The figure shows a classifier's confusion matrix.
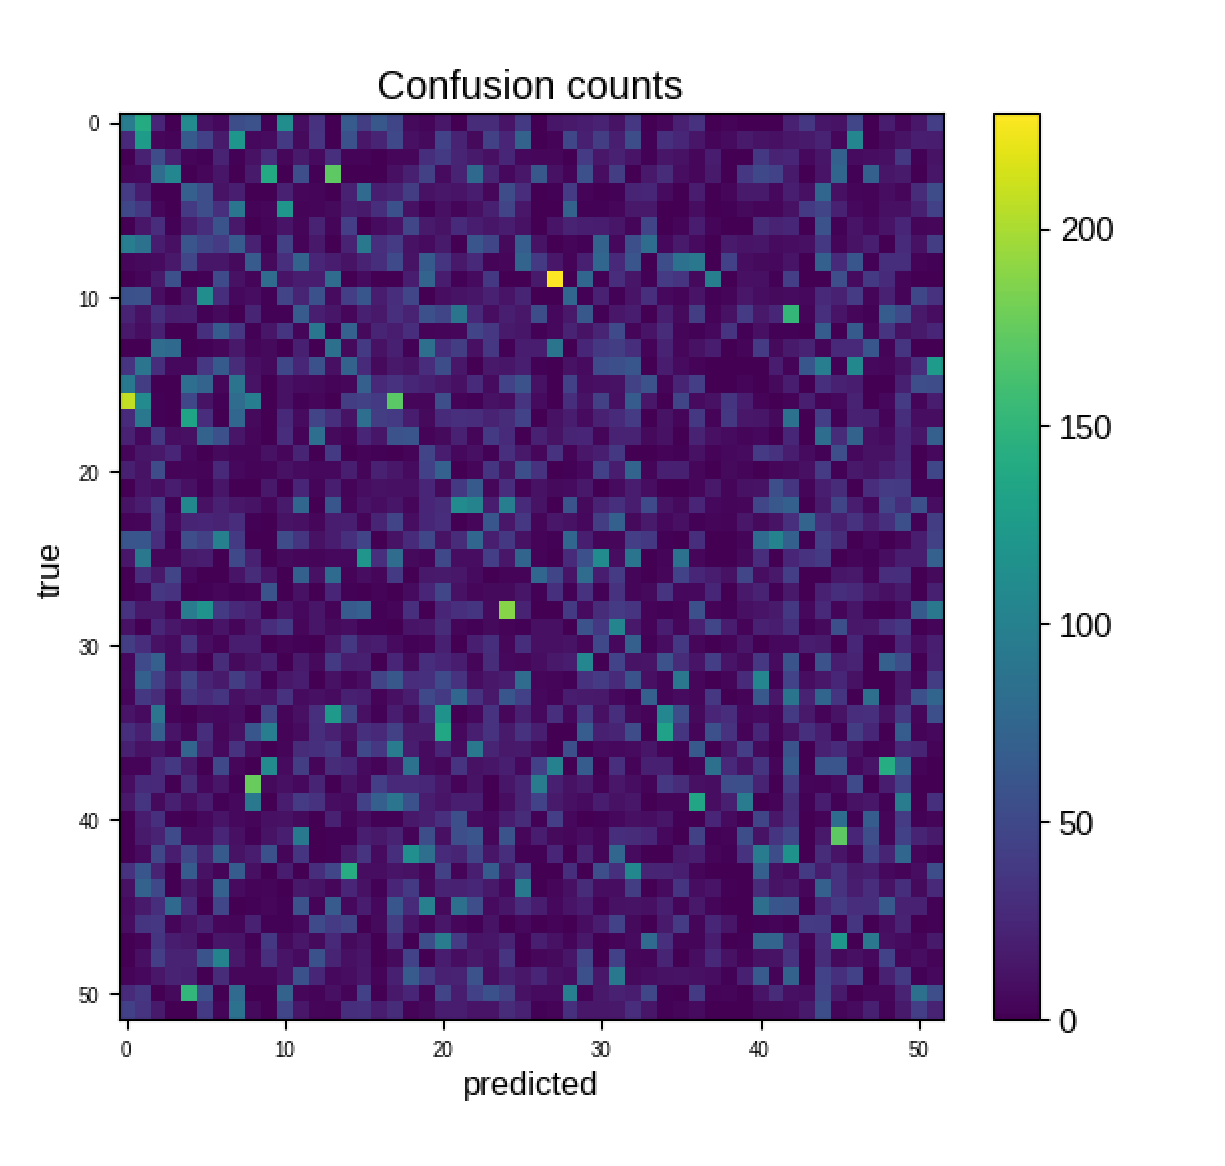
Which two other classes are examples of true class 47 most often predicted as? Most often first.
45, 20
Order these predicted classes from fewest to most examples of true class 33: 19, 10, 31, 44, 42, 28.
31, 28, 10, 19, 44, 42
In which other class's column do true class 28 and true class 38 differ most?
24
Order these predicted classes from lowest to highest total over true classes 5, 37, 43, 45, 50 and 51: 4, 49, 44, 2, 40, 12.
12, 2, 49, 40, 44, 4
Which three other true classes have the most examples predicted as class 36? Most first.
39, 8, 28
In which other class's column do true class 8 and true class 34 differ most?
13
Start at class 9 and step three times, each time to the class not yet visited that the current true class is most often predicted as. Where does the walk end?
32
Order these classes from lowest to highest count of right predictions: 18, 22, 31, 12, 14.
31, 18, 14, 12, 22
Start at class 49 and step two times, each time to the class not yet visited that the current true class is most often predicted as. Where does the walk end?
29
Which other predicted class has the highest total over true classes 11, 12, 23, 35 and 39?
49
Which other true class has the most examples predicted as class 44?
14
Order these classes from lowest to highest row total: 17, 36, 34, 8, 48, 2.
2, 48, 36, 34, 17, 8
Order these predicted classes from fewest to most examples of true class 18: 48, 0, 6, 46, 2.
48, 0, 2, 6, 46
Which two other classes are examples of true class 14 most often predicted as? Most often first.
51, 46
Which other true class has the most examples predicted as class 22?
36
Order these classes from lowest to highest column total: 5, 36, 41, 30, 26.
26, 41, 36, 30, 5
